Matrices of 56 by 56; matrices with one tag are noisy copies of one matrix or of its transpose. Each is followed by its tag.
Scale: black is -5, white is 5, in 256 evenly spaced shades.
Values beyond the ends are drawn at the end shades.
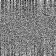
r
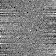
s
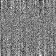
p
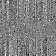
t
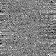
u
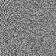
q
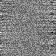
u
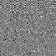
q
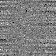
p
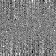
u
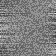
s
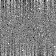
r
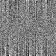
t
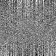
s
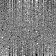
s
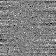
p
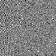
q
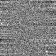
p
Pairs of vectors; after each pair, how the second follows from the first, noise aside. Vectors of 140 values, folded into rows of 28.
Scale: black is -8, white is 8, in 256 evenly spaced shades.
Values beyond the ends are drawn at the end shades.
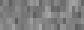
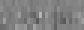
wrapped around, negated, partly zeroed.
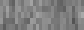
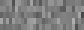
sign-scrambled.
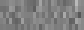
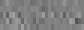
negated, partly zeroed.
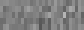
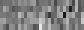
negated, scaled up.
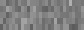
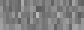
wrapped around.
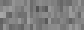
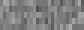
reversed.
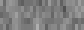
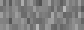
sign-scrambled.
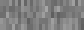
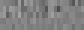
negated, partly zeroed.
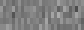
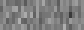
reversed.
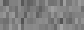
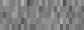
sign-scrambled.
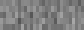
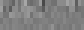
wrapped around, negated, partly zeroed.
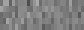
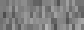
reversed.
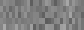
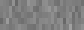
wrapped around, shrunk.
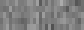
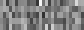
negated, scaled up.
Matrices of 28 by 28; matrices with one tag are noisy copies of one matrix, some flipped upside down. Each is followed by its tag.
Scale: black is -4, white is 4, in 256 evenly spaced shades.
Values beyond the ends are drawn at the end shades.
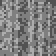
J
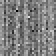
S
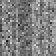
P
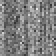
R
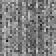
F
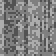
R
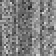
P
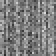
S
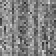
J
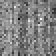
J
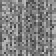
F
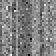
P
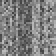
P
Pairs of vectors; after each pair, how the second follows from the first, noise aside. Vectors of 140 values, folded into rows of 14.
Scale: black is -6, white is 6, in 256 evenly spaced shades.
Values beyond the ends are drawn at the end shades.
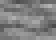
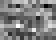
negated, scaled up.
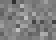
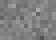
reversed, shrunk.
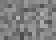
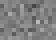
reversed, partly zeroed.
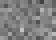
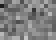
reversed, negated.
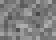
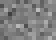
reversed, negated, partly zeroed.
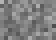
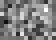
reversed, negated, scaled up.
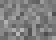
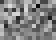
reversed, negated, scaled up.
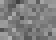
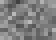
copied.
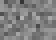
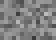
reversed.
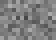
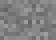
reversed, shrunk.
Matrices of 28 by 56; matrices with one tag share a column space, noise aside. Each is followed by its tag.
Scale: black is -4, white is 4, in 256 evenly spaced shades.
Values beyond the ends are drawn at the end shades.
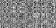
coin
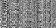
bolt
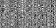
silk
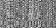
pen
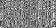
pen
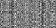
bolt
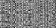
bolt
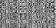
coin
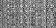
silk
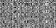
coin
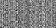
bolt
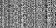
silk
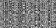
bolt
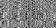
pen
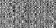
coin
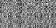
coin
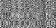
pen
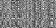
pen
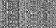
bolt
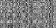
coin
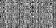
coin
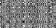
coin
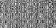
coin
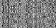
coin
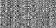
silk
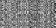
bolt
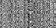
bolt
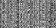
bolt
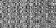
coin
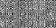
pen
